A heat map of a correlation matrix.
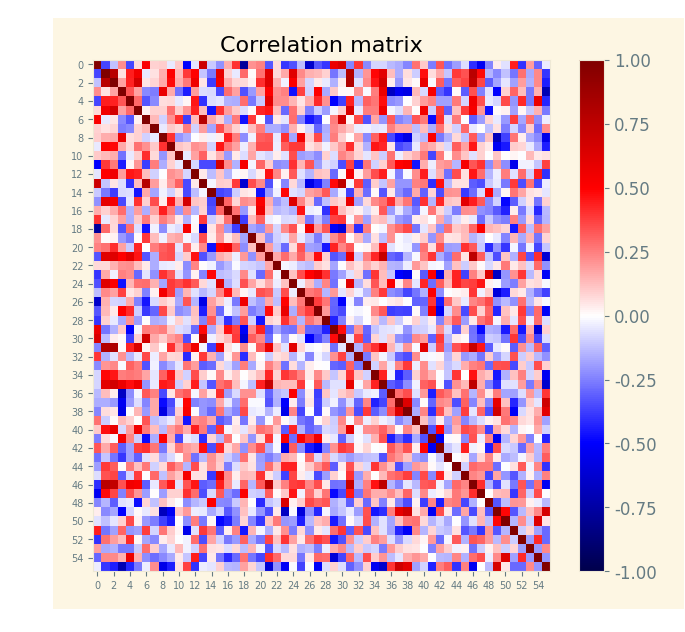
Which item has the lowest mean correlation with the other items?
55
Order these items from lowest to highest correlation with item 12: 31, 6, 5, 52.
6, 52, 5, 31
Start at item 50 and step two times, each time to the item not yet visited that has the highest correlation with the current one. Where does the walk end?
4
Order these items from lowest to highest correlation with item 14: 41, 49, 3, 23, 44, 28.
49, 3, 41, 44, 28, 23
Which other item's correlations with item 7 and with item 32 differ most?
11
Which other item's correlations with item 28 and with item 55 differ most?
23
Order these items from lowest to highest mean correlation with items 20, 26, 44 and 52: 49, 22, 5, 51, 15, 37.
49, 37, 51, 22, 5, 15
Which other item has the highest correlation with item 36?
24
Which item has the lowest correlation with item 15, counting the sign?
50
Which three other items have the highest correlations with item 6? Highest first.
13, 30, 0
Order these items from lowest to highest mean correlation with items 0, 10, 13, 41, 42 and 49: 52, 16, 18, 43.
18, 52, 43, 16
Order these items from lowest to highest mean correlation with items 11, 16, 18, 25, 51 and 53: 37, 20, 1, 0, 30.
0, 30, 37, 1, 20
